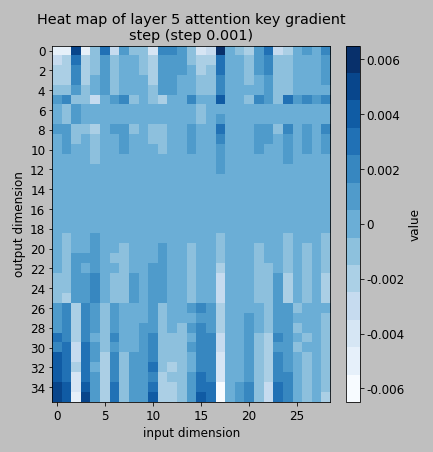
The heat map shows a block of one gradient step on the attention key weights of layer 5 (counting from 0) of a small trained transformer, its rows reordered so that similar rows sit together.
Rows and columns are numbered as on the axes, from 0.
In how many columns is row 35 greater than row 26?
14
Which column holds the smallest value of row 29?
17
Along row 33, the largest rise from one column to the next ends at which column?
3
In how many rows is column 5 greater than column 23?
7
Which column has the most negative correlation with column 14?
11
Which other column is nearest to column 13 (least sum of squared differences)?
12
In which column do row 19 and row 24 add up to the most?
4
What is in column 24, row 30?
0.001
